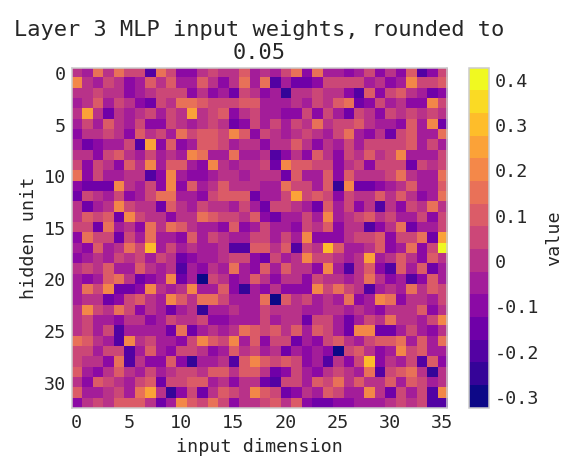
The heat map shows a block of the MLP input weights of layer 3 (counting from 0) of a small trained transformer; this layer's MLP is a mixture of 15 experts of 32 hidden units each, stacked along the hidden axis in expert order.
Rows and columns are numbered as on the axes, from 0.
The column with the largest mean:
35
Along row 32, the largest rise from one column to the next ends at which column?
10
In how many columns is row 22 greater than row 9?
13
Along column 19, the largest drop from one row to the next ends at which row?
22
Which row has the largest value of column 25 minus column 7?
3
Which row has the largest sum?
26
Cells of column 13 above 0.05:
8
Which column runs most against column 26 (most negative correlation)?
28
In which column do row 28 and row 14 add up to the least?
11
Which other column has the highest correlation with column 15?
31
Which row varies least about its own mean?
24
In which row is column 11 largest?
4
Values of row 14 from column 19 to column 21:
-0.15 -0.05 -0.05
